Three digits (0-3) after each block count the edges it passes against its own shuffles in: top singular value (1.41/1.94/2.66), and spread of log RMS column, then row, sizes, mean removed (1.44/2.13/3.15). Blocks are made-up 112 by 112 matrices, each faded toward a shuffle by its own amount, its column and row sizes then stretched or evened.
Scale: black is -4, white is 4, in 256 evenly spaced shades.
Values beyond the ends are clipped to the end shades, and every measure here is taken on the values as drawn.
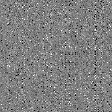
2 2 0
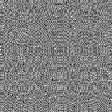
3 0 0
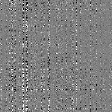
2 3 2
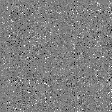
0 2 1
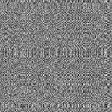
3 2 2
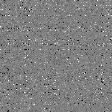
0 1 2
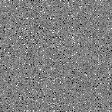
2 2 1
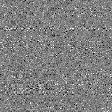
2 0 2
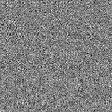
2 0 1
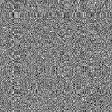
3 2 0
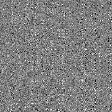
2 2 1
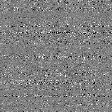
1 1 3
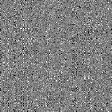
2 2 1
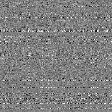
2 1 3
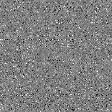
1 1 2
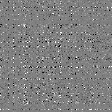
0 2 3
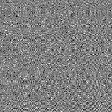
3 0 2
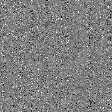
1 2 0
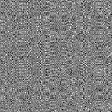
3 2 1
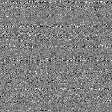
2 0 3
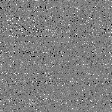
0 1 2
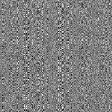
3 3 0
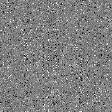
1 2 1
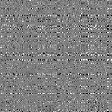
3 2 3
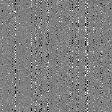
2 3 0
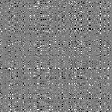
3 3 3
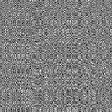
3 2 1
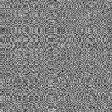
3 0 2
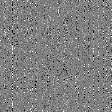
1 3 1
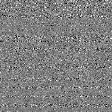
1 0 3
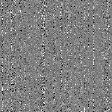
0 3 1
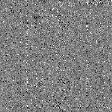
1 2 1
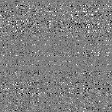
0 2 3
